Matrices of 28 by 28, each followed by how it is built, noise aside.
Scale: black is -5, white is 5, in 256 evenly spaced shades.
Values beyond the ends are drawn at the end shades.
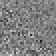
lower triangular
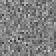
repeating rows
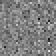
uneven columns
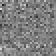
low rank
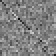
diagonal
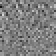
low rank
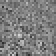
lower triangular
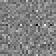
low rank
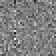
uneven columns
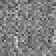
low rank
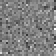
uneven columns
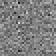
low rank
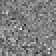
lower triangular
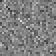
diagonal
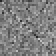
diagonal
